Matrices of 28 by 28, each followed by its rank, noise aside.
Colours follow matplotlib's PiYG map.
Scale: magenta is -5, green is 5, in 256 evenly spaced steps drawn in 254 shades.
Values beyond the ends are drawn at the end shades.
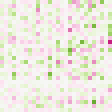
five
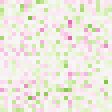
seven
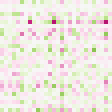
four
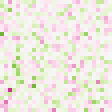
eight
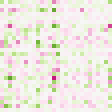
four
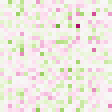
five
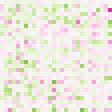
five
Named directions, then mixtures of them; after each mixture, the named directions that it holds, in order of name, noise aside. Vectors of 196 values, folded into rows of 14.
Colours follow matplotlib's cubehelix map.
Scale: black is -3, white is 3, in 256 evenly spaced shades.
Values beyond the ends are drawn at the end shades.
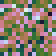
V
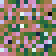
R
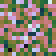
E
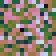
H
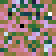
H, R.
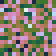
E, R, V.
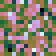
E, H.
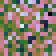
H, R, V.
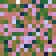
E, H, R.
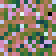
R, V.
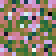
E, H, R.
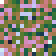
R, V.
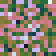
E.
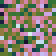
E, H, R.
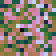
H.
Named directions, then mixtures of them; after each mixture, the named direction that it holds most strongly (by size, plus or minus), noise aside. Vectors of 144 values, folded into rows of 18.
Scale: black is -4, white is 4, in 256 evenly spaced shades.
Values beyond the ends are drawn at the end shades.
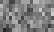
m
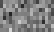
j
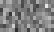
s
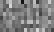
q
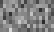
j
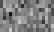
j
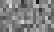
q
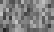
m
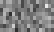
s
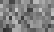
m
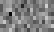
s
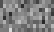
j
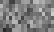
m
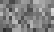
m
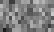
m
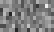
s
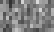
m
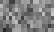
m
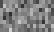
j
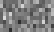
j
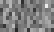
s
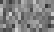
s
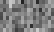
q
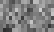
m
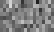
q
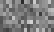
q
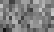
m
